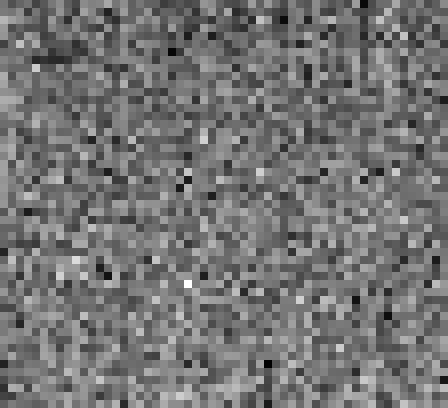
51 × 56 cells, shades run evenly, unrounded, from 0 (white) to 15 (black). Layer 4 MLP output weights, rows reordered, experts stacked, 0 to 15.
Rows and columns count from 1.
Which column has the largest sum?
36
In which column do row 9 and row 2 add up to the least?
49
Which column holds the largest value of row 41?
3
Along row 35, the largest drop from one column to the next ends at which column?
15
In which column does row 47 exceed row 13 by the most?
32
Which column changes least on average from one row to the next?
6
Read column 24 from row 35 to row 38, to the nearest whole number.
6 0 7 10
